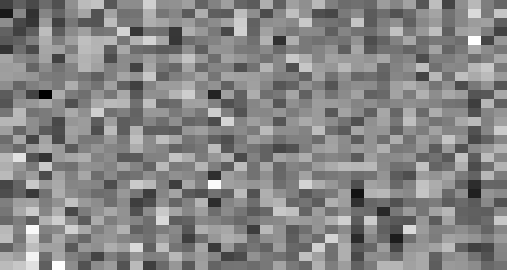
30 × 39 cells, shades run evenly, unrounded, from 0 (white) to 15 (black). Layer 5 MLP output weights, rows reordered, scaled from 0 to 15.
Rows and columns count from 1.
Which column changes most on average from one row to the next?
17
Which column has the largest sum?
28
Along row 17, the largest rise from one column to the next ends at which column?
18
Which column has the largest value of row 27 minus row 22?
31
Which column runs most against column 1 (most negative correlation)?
34
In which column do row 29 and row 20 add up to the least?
3
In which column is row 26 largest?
20
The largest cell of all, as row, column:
11, 4
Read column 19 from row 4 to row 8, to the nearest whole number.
3 7 8 6 10
